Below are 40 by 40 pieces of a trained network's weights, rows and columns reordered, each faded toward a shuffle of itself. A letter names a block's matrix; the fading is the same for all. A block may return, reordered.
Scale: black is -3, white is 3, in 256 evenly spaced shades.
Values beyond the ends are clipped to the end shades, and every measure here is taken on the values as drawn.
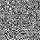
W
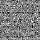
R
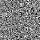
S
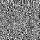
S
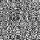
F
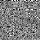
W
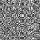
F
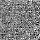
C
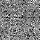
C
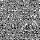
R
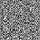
F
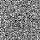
W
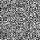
F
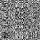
F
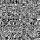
W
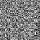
F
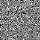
R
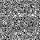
C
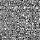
C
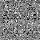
C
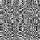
F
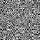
W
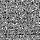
C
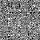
C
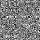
W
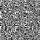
S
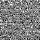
R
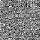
W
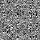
C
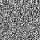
F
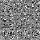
R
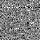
W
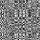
F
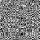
F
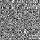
S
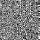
S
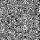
S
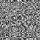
F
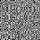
F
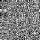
F
